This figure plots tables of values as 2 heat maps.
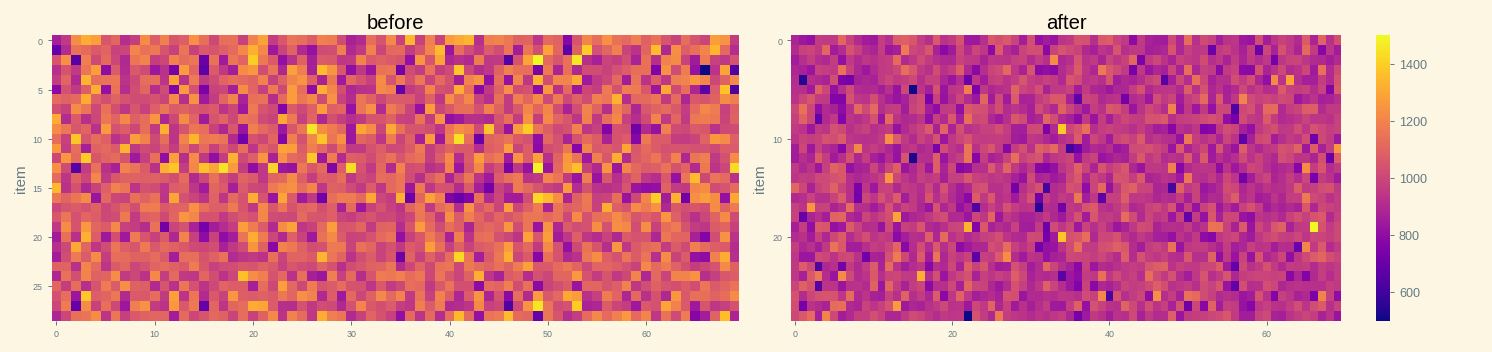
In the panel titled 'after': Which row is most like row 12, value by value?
5
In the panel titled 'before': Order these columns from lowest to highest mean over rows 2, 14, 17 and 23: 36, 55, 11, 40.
55, 36, 40, 11
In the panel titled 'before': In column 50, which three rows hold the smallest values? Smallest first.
13, 17, 12
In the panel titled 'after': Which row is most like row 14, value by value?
10
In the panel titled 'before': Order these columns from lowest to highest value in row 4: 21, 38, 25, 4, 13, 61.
13, 38, 61, 4, 21, 25
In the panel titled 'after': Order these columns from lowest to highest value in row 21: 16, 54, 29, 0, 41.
54, 29, 0, 16, 41
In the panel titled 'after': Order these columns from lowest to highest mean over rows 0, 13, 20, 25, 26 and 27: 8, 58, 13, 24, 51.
58, 8, 24, 51, 13
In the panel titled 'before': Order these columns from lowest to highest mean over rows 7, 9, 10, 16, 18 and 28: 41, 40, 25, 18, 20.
18, 25, 40, 20, 41
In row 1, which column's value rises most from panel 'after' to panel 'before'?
67
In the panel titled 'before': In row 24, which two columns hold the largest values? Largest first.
19, 43
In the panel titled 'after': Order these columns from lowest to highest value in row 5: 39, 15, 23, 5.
15, 23, 5, 39
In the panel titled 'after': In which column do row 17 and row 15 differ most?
31
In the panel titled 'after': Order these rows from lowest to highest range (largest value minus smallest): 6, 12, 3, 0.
0, 3, 6, 12
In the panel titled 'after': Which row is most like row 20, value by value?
9
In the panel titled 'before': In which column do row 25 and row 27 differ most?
49
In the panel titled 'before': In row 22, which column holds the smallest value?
35
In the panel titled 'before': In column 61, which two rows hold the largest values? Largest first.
16, 1
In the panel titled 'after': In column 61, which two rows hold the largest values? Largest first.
4, 7
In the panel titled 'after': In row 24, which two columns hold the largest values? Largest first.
16, 6
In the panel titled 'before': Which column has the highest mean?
3
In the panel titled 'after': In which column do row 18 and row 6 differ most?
13
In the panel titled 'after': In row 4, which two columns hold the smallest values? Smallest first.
1, 47
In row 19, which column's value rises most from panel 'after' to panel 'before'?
23
